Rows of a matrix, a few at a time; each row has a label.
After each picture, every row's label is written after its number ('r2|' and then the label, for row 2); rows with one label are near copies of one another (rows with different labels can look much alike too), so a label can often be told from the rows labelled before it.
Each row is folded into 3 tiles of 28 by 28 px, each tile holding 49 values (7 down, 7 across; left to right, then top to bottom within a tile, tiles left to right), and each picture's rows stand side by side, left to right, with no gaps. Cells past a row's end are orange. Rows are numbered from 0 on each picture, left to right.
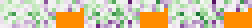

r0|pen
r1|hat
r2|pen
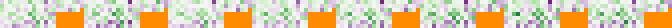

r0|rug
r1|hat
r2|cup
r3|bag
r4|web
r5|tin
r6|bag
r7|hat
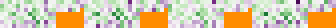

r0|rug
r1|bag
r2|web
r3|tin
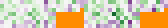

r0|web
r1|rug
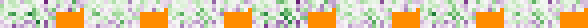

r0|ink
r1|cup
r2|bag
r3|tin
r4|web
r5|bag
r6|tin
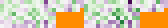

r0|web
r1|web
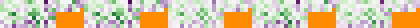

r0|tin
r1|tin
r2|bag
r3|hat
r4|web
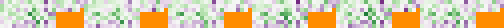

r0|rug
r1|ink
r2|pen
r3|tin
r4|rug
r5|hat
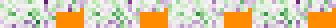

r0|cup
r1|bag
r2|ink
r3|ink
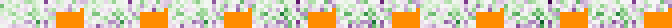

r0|web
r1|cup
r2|cup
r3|rug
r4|hat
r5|cup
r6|web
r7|hat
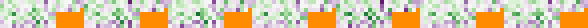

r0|bag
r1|web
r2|ink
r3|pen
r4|bag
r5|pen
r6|tin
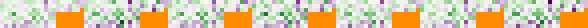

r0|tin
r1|cup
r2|pen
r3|pen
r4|hat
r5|rug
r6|cup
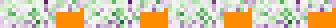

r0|cup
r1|cup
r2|bag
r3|cup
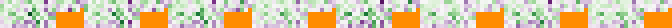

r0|rug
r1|rug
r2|ink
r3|rug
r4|hat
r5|tin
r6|hat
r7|pen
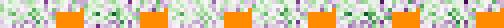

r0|bag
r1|ink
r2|bag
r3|rug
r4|pen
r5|web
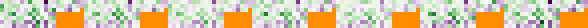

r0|web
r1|bag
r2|web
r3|pen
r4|tin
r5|tin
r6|web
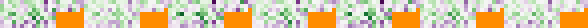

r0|bag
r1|rug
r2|pen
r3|web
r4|pen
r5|bag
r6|hat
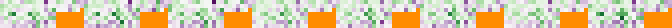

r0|pen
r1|ink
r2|web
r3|rug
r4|rug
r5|rug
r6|web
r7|tin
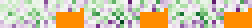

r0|cup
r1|cup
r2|pen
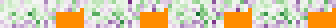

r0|ink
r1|cup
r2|rug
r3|ink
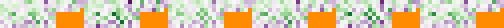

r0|tin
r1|ink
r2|bag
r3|cup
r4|bag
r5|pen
